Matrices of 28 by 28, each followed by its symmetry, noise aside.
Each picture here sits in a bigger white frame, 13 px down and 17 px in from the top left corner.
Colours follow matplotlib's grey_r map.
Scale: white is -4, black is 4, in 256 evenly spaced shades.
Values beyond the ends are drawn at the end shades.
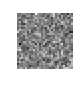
symmetric.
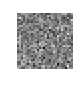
symmetric across the other diagonal.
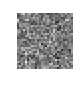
no symmetry.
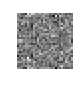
mirrored top to bottom.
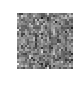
mirrored top to bottom.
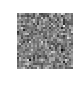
antisymmetric.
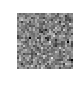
symmetric across the other diagonal.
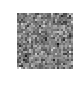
symmetric.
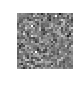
symmetric.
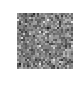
no symmetry.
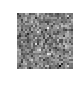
mirrored top to bottom.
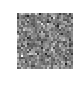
antisymmetric.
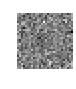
mirrored top to bottom.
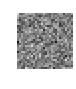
symmetric across the other diagonal.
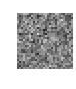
symmetric.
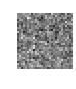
antisymmetric.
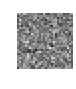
antisymmetric.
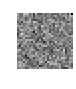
symmetric across the other diagonal.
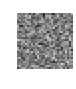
antisymmetric.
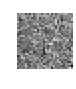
antisymmetric.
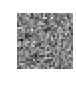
antisymmetric.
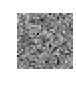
symmetric.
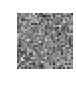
symmetric across the other diagonal.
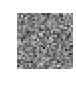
antisymmetric.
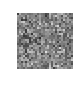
mirrored top to bottom.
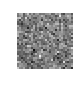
symmetric across the other diagonal.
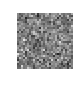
no symmetry.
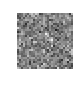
symmetric across the other diagonal.
